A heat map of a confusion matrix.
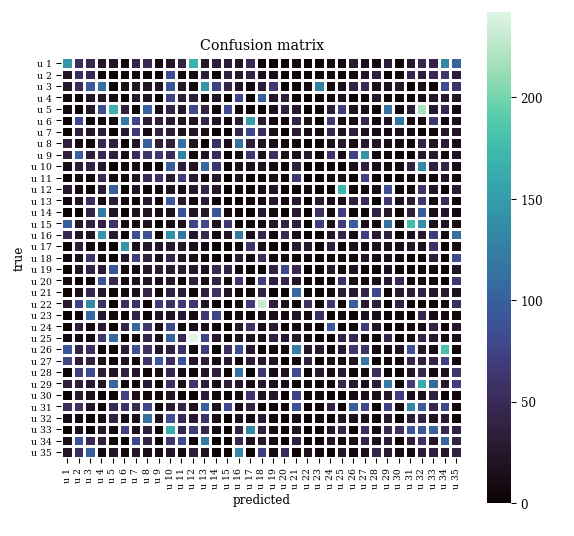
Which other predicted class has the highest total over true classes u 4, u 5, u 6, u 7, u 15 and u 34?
u 32
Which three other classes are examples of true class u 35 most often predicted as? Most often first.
u 16, u 3, u 18
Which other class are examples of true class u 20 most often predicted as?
u 4
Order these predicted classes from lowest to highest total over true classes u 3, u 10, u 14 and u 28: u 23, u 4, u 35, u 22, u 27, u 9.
u 22, u 9, u 27, u 35, u 23, u 4
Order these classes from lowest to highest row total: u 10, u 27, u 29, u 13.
u 13, u 10, u 27, u 29
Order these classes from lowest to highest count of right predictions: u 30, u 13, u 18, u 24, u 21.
u 13, u 18, u 30, u 24, u 21
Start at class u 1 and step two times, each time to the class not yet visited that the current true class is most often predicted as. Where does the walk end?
u 25
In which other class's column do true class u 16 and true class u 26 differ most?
u 34
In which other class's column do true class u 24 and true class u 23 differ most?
u 3
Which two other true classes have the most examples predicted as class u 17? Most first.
u 6, u 33
